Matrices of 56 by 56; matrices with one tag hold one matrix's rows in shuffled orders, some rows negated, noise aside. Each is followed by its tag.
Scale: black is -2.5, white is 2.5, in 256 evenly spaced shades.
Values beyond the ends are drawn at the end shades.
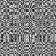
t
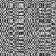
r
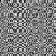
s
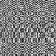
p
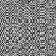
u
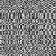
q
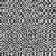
q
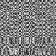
t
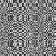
s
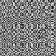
p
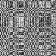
r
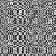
s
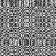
t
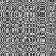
u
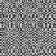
q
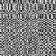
q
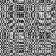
r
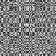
t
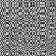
u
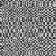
q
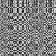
s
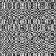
p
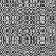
u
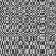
u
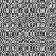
u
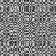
t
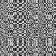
s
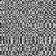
q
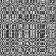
u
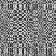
s
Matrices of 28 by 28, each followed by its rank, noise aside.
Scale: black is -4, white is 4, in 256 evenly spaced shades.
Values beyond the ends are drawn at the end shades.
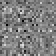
six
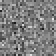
eight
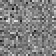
eight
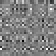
three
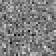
eight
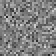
eight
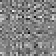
four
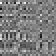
three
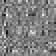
four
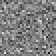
eight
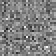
eight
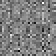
four
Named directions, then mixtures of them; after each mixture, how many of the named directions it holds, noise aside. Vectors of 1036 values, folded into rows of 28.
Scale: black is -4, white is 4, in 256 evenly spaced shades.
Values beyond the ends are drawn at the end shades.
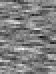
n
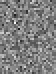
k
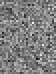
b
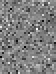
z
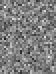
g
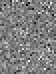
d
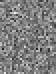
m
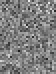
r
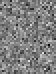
three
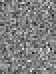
three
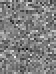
three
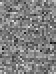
three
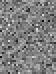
one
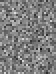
one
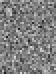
four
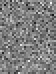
two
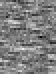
one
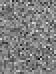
two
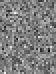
two
